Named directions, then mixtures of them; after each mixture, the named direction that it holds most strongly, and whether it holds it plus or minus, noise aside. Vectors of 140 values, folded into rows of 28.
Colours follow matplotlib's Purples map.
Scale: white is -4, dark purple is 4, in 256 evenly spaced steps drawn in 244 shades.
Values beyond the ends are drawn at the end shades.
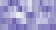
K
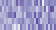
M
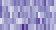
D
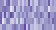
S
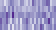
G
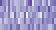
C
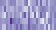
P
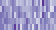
M, minus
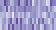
G, minus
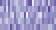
C, plus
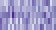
G, plus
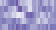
K, plus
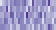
C, minus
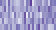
C, plus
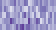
P, plus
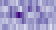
K, minus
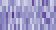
G, plus
